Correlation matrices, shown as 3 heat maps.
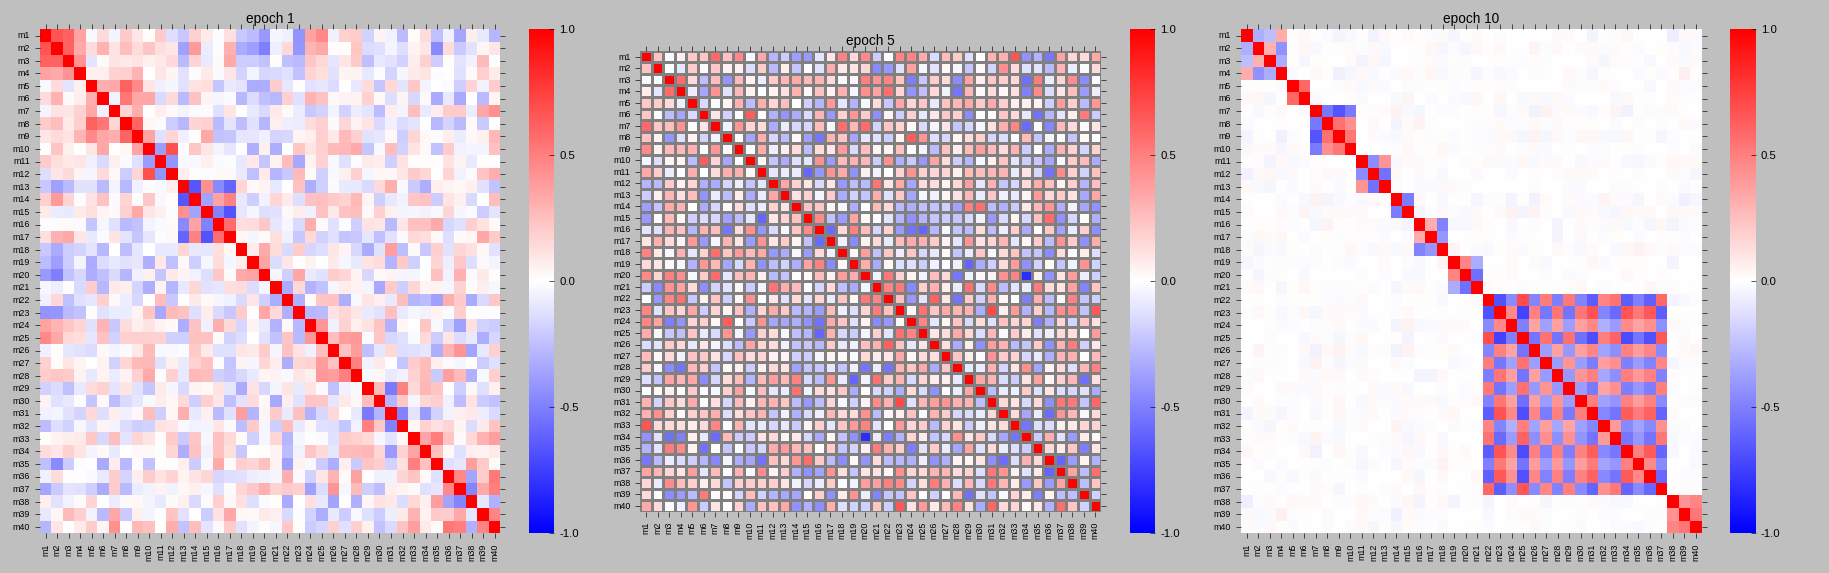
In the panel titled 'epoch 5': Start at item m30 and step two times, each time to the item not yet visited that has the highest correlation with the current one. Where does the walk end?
m29
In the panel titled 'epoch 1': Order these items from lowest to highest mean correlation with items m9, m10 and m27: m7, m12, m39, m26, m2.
m39, m7, m2, m26, m12
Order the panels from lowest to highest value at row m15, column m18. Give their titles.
epoch 5, epoch 1, epoch 10
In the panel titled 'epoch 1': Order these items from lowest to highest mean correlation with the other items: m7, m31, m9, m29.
m31, m29, m7, m9
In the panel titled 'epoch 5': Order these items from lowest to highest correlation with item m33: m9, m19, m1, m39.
m39, m9, m19, m1
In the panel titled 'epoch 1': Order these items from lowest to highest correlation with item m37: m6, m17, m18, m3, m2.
m6, m2, m3, m17, m18
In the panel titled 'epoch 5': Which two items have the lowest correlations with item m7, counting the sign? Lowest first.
m34, m36
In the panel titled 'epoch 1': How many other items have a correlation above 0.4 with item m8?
3
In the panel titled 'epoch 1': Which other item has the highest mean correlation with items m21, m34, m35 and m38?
m33
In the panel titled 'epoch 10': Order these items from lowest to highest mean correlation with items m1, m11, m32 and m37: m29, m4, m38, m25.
m38, m4, m29, m25
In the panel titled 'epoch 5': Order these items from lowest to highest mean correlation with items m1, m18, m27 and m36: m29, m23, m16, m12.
m12, m29, m16, m23
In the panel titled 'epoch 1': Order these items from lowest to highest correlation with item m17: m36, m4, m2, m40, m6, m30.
m30, m36, m6, m4, m40, m2
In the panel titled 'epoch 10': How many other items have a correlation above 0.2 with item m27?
6
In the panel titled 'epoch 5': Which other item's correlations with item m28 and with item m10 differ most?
m22
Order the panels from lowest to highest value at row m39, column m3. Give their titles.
epoch 5, epoch 10, epoch 1
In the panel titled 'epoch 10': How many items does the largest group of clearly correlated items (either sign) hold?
16
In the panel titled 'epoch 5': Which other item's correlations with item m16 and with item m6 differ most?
m24
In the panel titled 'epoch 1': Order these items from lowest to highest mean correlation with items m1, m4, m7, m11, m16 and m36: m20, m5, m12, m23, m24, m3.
m23, m20, m12, m5, m24, m3
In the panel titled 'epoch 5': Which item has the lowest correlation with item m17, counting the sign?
m16
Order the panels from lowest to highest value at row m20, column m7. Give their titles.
epoch 1, epoch 10, epoch 5
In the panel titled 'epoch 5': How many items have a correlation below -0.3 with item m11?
4
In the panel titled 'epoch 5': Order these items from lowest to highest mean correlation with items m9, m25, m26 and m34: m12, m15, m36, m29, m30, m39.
m15, m36, m39, m30, m12, m29
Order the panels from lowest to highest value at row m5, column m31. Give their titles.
epoch 10, epoch 1, epoch 5
